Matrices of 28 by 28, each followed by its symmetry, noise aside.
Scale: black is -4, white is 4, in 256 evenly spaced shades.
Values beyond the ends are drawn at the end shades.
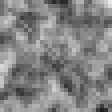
no symmetry.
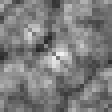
symmetric.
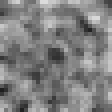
symmetric across the other diagonal.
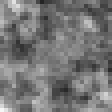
symmetric across the other diagonal.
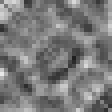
symmetric.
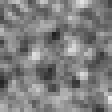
antisymmetric.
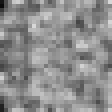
mirrored top to bottom.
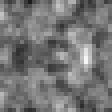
mirrored top to bottom.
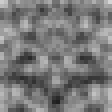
mirrored left to right.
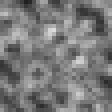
symmetric across the other diagonal.
